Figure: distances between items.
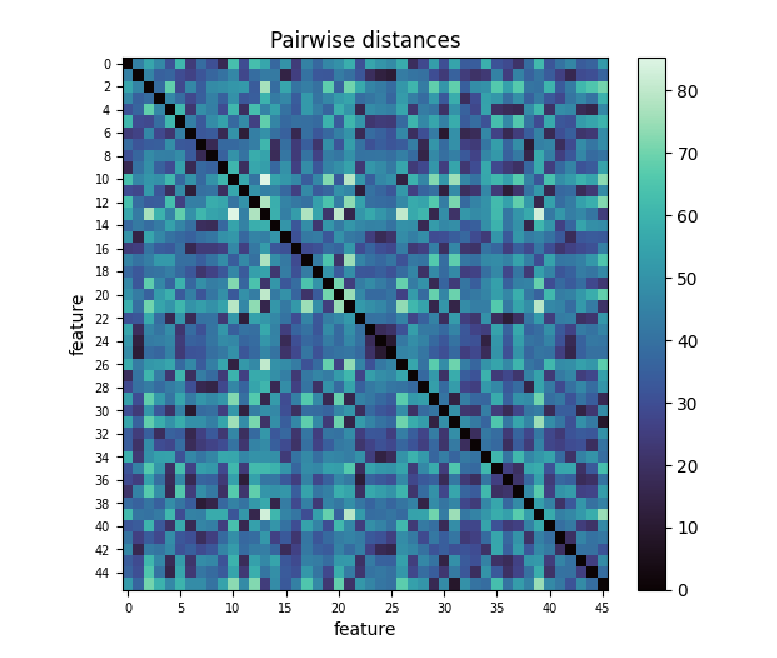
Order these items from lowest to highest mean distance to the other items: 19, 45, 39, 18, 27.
18, 27, 19, 45, 39
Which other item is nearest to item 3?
32
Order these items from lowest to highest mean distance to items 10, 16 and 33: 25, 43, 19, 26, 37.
26, 25, 43, 37, 19
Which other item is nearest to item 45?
31
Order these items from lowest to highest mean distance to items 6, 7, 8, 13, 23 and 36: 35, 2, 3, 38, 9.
38, 9, 3, 35, 2
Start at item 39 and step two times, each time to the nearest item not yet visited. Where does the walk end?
5
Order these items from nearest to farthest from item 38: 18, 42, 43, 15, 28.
28, 18, 42, 15, 43
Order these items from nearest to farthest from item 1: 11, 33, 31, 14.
33, 11, 31, 14
